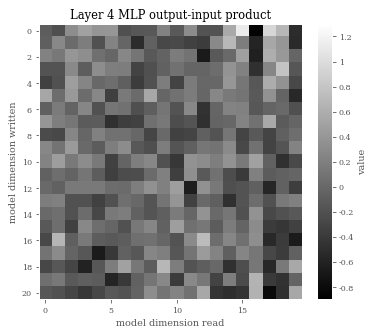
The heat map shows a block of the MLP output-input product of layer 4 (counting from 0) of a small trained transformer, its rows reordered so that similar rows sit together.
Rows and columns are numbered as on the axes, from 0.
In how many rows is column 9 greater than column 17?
13
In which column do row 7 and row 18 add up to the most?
9
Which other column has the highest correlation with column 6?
5
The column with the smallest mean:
19
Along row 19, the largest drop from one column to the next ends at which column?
17
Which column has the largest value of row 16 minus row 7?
12
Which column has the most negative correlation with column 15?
16
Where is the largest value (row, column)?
0, 15
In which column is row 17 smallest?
4
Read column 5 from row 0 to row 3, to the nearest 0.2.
0.4 0.2 0 0.2
